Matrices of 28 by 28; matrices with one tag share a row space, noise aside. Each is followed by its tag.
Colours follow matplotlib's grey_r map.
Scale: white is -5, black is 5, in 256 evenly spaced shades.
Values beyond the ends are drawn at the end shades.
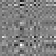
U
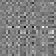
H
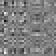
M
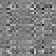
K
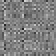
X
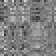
M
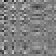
M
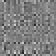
X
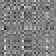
X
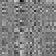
U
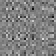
H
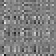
X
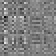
M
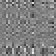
H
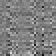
K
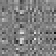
U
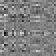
M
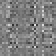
K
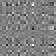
H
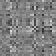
K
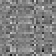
K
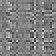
K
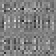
X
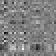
M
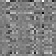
K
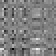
M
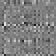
X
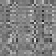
K
